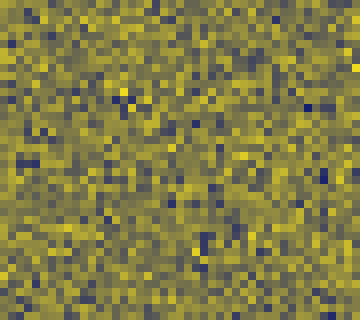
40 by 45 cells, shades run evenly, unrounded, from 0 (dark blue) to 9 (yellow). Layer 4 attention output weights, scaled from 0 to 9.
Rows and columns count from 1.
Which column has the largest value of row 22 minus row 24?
32
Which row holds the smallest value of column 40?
37
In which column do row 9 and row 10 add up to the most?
45
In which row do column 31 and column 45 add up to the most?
20
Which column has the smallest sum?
41
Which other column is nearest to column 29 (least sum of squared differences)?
36
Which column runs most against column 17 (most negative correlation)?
19
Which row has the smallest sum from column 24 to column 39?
7
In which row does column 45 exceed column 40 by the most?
9
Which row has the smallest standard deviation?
27
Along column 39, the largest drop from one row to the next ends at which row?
14
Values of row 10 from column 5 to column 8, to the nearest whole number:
4 3 4 5
